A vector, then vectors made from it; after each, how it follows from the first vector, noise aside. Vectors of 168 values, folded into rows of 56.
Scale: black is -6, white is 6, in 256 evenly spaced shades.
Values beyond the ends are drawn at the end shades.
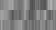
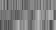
wrapped around, negated.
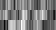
reversed, negated, scaled up.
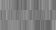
wrapped around, shrunk.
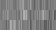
reversed, negated, partly zeroed.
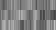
wrapped around.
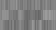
wrapped around, shrunk.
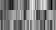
negated, scaled up.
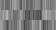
wrapped around.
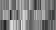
reversed, negated, scaled up.
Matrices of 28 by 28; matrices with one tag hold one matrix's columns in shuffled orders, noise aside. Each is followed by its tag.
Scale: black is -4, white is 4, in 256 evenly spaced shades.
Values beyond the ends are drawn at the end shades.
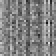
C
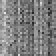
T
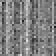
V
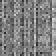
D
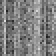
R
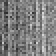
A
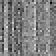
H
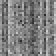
V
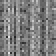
R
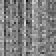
C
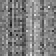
D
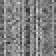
R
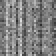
D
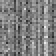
R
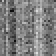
R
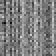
T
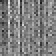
C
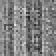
A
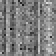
H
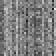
D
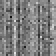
R
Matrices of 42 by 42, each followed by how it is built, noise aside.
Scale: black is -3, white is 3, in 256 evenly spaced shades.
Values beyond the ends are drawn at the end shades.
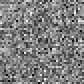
blocks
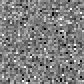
sparse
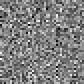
low rank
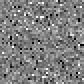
sparse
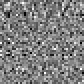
low rank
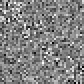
block diagonal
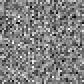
repeating rows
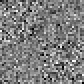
block diagonal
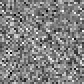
Toeplitz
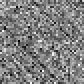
Toeplitz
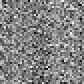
repeating rows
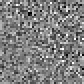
upper triangular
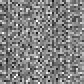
repeating rows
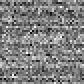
blocks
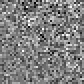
upper triangular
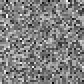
repeating rows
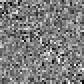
block diagonal
